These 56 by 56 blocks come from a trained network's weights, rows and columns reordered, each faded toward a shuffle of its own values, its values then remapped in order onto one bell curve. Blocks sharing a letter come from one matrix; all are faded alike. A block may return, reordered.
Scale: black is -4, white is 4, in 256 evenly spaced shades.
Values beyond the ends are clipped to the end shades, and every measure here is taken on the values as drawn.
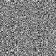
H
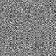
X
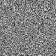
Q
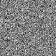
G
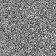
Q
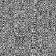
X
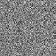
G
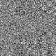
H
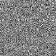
G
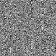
G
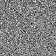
Q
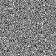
Q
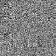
H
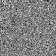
Q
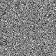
Q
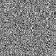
G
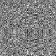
X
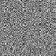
X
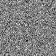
Q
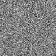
Q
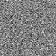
H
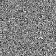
Q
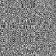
X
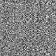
H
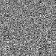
G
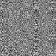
X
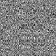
H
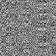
X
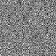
X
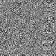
G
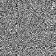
G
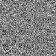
H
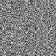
X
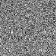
G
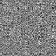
H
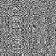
X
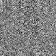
Q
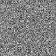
G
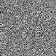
G
